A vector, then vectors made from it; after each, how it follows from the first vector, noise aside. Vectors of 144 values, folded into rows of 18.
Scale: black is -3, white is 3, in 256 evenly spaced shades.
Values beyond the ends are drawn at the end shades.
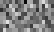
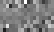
negated, partly zeroed.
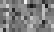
negated, partly zeroed.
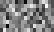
copied.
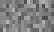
shrunk.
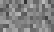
shrunk.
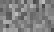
shrunk.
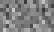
shrunk.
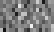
negated, partly zeroed.
